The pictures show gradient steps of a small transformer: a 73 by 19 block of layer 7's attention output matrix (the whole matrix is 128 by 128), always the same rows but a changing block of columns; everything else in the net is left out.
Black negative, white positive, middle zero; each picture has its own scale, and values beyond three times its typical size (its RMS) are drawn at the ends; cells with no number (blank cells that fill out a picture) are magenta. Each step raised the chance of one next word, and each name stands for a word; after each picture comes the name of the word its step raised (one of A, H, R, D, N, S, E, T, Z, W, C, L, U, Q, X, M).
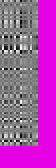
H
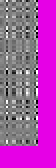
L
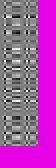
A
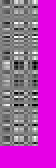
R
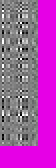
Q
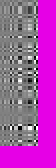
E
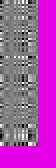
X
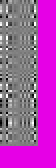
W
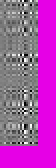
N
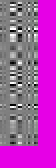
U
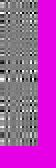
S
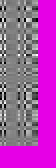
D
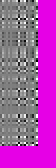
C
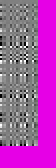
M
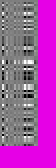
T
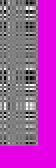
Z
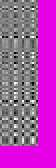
L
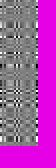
R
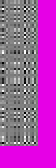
Z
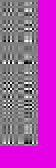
U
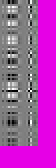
W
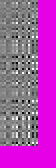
L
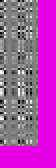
L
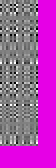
U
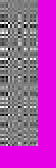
Q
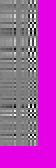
Q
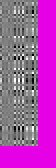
E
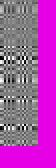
E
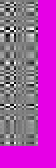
U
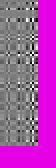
D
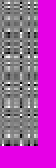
X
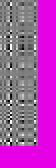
H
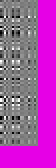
A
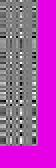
L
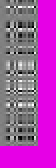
R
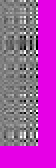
H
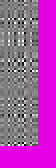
C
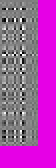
D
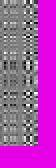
R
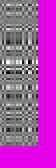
T
